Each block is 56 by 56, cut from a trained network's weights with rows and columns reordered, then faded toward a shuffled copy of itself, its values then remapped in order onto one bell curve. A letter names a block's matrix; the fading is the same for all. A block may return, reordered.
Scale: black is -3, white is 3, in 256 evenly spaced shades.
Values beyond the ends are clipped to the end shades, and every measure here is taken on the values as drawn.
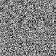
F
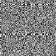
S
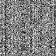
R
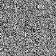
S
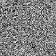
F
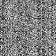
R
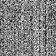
R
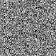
S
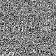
F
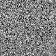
F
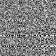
S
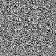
F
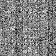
R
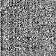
R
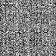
R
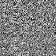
F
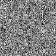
S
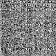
R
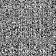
R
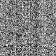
R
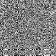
S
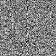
S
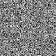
F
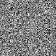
S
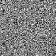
F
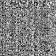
R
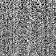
R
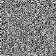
S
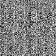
R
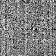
R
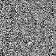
S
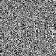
F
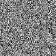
S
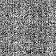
R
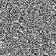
F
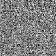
F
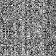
R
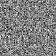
F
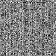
R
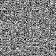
F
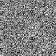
F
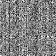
R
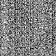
R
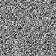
F
